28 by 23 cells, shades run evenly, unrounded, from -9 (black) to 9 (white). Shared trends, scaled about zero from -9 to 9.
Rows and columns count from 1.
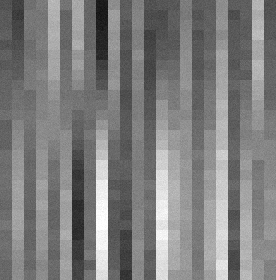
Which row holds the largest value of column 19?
27
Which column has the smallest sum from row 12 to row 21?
7
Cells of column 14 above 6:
11
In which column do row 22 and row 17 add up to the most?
9
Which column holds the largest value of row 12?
19
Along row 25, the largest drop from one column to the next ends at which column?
10
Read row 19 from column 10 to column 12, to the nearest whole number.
-3 -3 0
